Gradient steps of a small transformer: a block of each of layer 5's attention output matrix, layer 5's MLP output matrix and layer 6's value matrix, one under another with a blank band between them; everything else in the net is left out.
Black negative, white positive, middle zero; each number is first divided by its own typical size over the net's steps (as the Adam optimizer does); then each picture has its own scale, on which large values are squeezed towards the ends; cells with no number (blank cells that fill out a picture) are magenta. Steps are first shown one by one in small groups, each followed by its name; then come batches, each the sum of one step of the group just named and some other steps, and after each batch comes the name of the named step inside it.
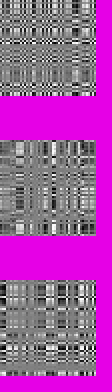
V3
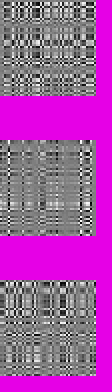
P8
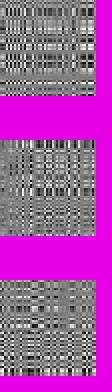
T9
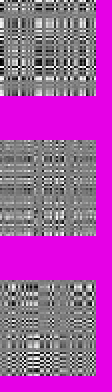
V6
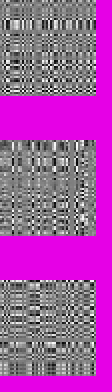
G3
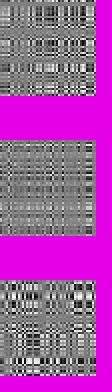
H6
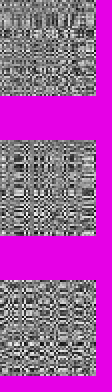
H6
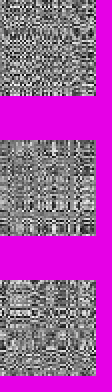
V3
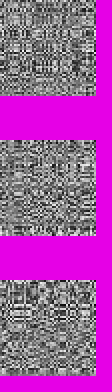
V6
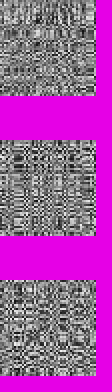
H6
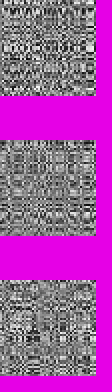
H6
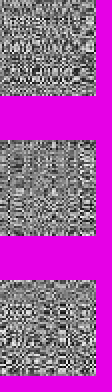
P8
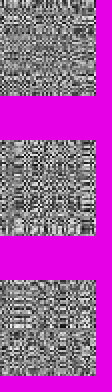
V3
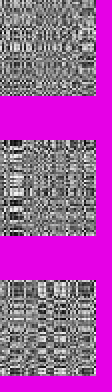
T9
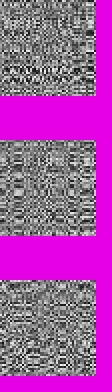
H6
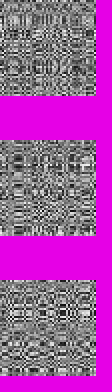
V6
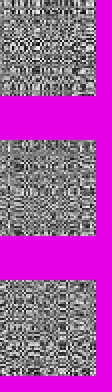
T9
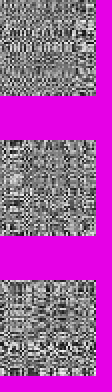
T9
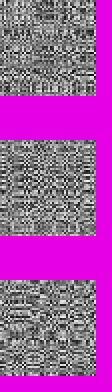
V6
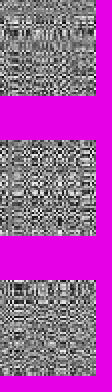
G3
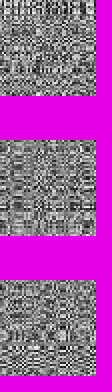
V6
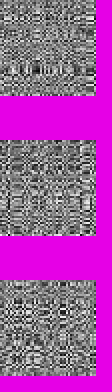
P8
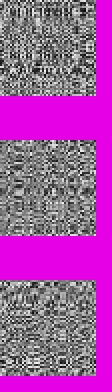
V6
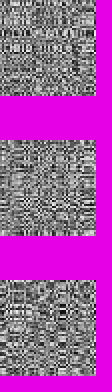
P8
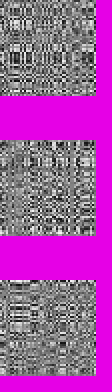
G3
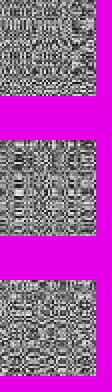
H6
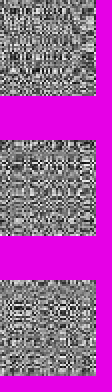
T9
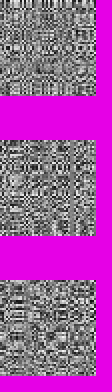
V3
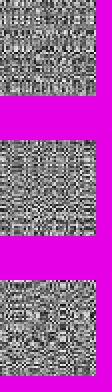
V6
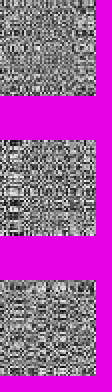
T9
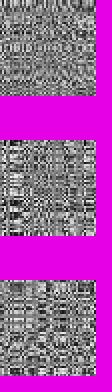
T9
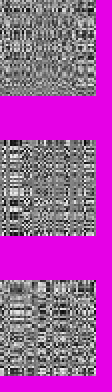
T9
